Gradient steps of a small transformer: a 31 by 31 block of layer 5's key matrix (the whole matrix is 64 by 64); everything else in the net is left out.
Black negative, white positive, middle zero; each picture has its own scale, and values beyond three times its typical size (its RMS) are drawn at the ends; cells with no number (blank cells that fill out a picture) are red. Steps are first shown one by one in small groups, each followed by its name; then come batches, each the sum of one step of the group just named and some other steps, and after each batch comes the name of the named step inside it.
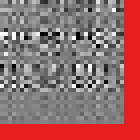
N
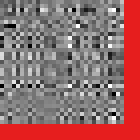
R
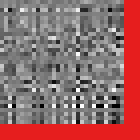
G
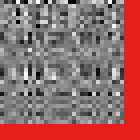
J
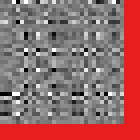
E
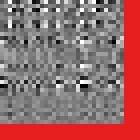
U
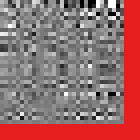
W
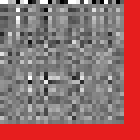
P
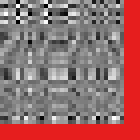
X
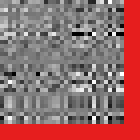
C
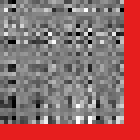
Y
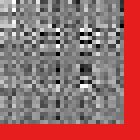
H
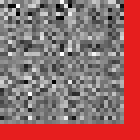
X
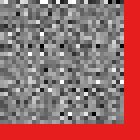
X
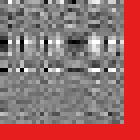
J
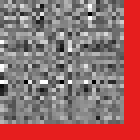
U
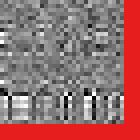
H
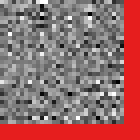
J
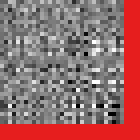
G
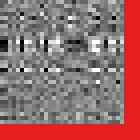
Y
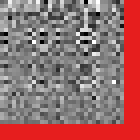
H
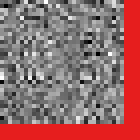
Y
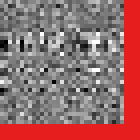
G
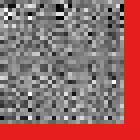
Y
